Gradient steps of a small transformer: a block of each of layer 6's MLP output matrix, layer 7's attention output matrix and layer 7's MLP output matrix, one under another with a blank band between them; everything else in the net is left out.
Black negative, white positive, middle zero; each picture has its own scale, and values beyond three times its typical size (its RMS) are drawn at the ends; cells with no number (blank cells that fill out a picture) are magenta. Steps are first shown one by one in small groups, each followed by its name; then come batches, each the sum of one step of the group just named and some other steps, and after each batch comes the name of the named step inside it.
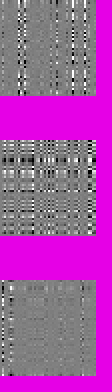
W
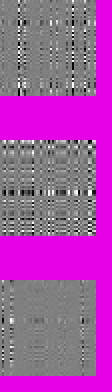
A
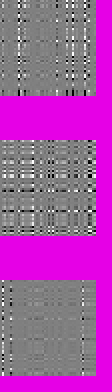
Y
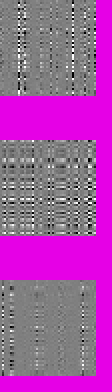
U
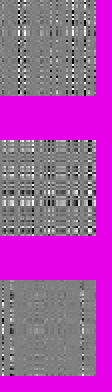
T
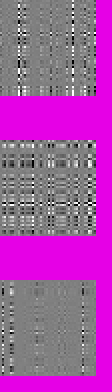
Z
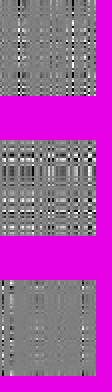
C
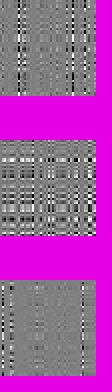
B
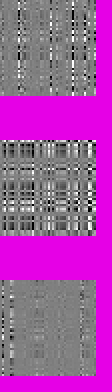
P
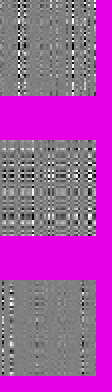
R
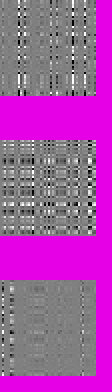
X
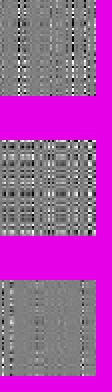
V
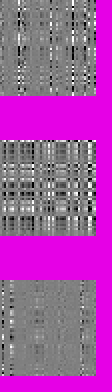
P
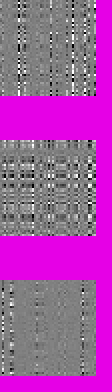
R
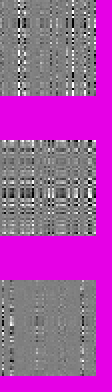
U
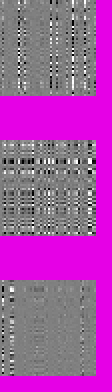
W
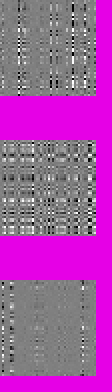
C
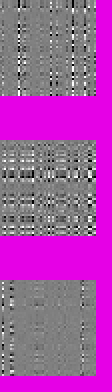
B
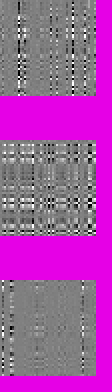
B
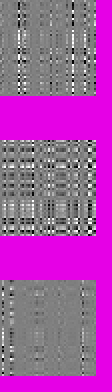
W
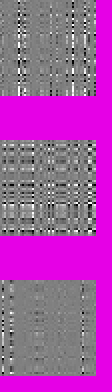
Z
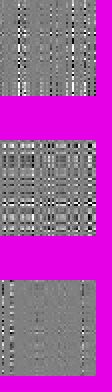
Z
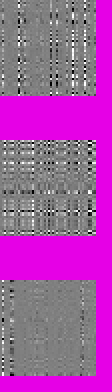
Y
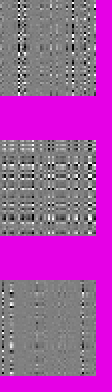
R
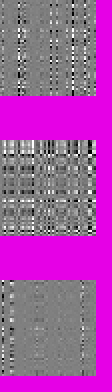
C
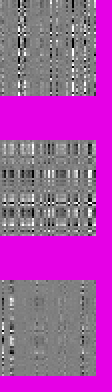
R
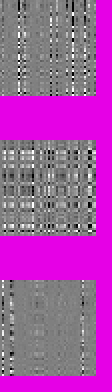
X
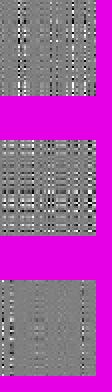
Z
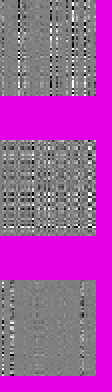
X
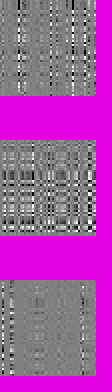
C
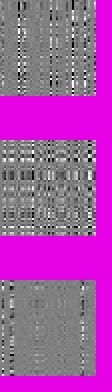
C
